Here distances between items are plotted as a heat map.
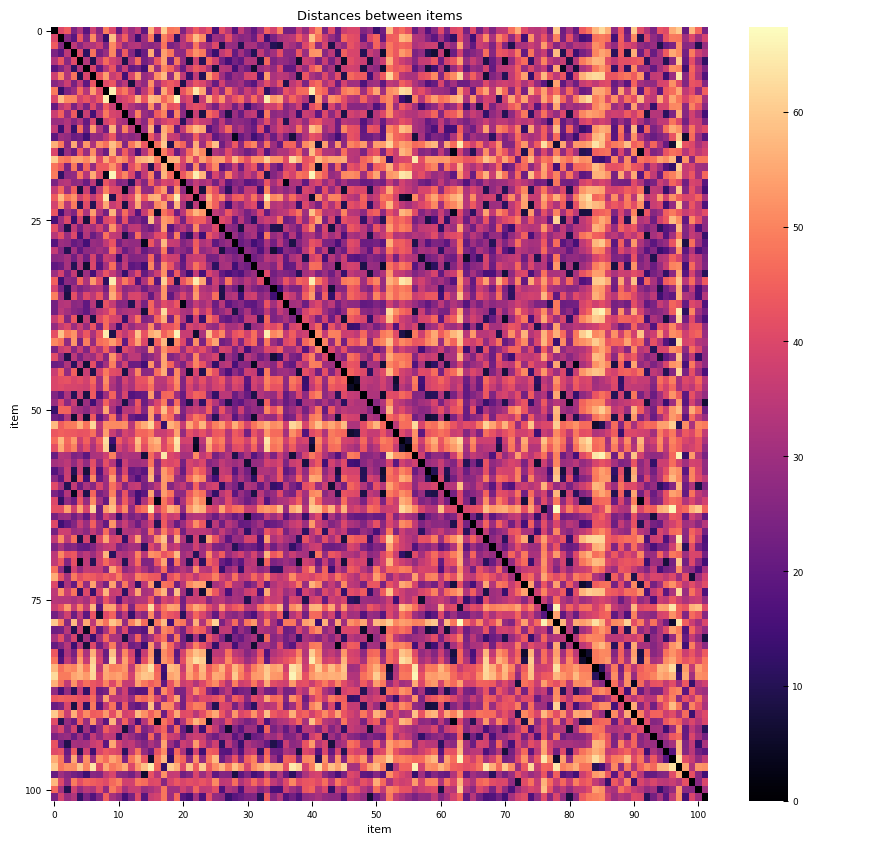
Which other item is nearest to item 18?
41
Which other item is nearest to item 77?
7
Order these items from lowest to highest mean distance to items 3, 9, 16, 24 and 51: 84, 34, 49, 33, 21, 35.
33, 34, 49, 35, 21, 84
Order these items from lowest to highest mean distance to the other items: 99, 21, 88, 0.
21, 0, 88, 99
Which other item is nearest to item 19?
8
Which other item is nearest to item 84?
52
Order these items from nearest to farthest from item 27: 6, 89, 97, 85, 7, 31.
6, 7, 31, 89, 85, 97
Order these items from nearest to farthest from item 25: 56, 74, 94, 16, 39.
56, 39, 16, 94, 74
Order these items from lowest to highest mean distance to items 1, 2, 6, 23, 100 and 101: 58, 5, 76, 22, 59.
5, 58, 59, 22, 76
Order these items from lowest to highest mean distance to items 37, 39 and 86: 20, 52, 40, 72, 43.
20, 72, 43, 40, 52
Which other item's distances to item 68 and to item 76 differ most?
63
